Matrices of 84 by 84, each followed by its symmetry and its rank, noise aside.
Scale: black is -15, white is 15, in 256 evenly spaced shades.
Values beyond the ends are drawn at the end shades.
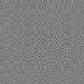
no symmetry, rank three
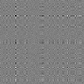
symmetric, rank one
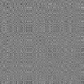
no symmetry, rank three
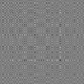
symmetric, rank two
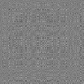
symmetric, rank three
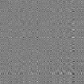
no symmetry, rank three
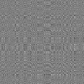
antisymmetric, rank two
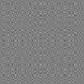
antisymmetric, rank two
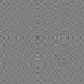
symmetric, rank two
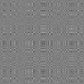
symmetric, rank one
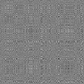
symmetric, rank three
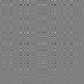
no symmetry, rank one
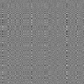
no symmetry, rank one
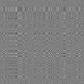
no symmetry, rank one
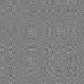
symmetric, rank three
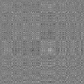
symmetric, rank two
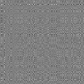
no symmetry, rank three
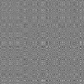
symmetric, rank two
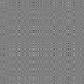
no symmetry, rank one
